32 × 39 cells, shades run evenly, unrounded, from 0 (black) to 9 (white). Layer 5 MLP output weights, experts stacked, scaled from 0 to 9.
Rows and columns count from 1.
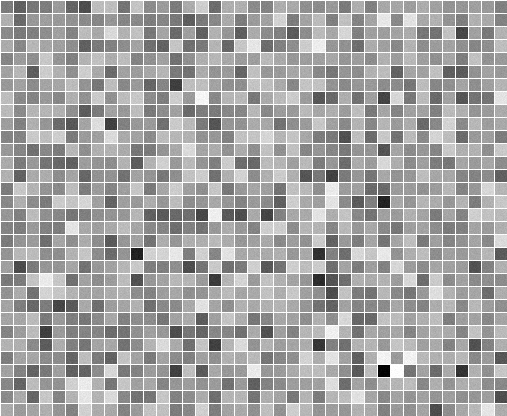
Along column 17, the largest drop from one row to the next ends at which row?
22
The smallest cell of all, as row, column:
29, 30
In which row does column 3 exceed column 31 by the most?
11
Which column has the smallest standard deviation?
1
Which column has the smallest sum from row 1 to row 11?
36
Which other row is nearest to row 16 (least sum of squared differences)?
15
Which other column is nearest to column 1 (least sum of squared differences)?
33
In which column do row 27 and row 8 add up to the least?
25
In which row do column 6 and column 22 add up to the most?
18
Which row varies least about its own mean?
5
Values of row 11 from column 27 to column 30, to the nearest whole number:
3 7 4 7
